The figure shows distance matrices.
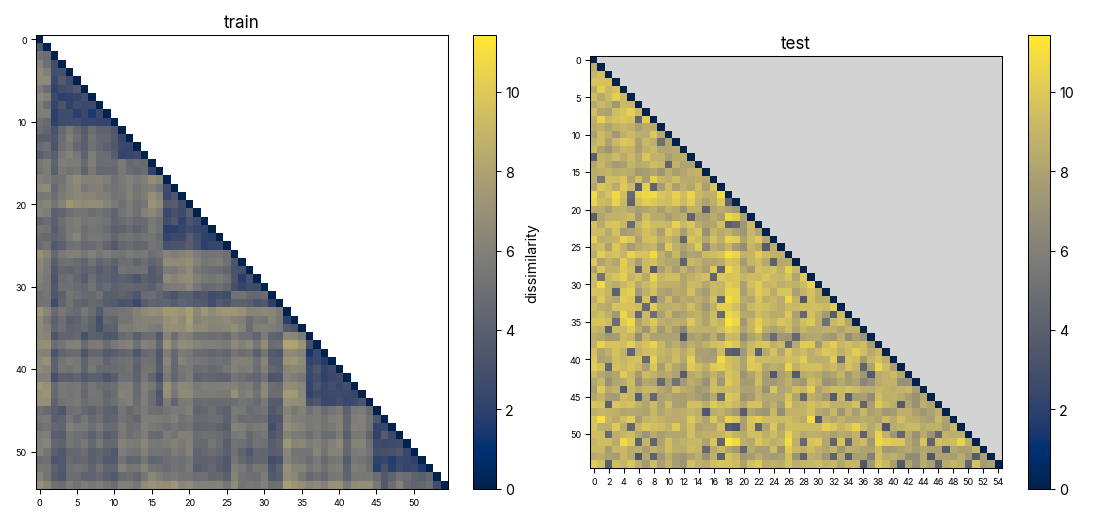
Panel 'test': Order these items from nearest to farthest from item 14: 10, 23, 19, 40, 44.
10, 44, 40, 19, 23
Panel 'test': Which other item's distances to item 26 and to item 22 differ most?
18
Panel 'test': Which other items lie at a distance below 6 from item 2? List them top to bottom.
36, 41, 46, 50, 54
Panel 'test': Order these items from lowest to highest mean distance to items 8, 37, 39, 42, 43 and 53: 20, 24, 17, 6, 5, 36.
6, 17, 24, 20, 36, 5
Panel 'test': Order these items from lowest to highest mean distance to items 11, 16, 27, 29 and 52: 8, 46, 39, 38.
39, 46, 38, 8
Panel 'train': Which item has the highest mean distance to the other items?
33
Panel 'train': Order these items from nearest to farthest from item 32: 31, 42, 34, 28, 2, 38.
31, 2, 38, 28, 42, 34
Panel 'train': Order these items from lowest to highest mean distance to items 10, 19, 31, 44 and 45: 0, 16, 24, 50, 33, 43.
24, 50, 16, 43, 0, 33
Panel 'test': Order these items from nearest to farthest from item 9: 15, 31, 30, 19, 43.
43, 15, 31, 30, 19
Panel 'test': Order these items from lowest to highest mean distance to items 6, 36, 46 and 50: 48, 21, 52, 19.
52, 48, 21, 19
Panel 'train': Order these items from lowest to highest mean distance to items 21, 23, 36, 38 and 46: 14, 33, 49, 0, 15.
49, 14, 15, 0, 33
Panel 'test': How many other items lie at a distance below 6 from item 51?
8
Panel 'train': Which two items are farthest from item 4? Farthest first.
20, 0
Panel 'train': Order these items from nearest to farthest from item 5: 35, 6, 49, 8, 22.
8, 6, 35, 49, 22
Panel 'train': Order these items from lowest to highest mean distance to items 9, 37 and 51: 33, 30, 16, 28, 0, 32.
32, 16, 28, 30, 0, 33
